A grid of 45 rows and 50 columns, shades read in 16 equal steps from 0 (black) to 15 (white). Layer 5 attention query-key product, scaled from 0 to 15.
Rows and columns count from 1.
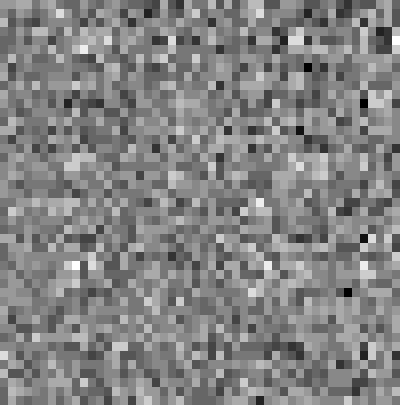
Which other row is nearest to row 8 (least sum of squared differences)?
42
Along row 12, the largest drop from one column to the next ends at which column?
46
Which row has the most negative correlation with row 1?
31
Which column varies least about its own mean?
6
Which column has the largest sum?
37
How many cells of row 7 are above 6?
40
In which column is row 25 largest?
23
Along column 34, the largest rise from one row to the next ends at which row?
30
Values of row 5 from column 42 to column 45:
5 6 8 6
